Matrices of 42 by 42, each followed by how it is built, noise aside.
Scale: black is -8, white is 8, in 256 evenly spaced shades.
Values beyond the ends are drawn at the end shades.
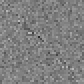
banded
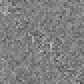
banded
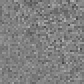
upper triangular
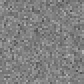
noise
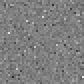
sparse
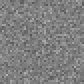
noise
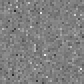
sparse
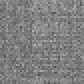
blocks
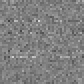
uneven rows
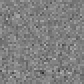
uneven rows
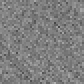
Toeplitz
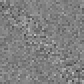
banded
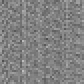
repeating rows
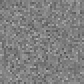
noise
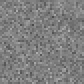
repeating rows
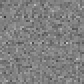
uneven rows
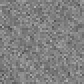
Toeplitz
